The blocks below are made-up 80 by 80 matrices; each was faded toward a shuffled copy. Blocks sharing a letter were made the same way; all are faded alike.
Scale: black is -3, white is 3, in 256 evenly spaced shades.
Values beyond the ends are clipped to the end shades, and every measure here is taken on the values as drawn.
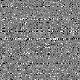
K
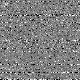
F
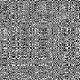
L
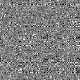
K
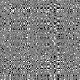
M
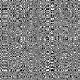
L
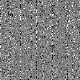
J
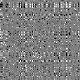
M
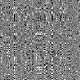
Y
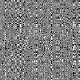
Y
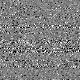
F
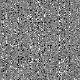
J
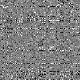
K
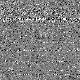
F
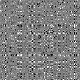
M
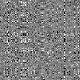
Y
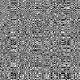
L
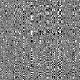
Y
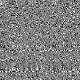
K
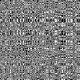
L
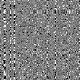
Y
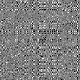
M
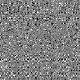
K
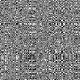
L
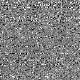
F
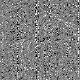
J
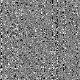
J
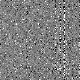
J
